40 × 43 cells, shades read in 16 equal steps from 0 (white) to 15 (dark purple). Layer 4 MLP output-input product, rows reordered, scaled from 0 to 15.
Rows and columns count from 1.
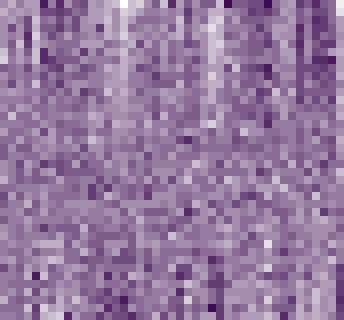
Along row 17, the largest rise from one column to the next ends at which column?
6
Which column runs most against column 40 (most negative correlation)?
16
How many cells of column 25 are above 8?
20
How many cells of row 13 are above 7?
30
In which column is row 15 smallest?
2
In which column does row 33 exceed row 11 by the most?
27
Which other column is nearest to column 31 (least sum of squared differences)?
39
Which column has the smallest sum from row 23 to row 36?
34
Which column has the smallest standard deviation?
26
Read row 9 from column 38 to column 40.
11 11 11
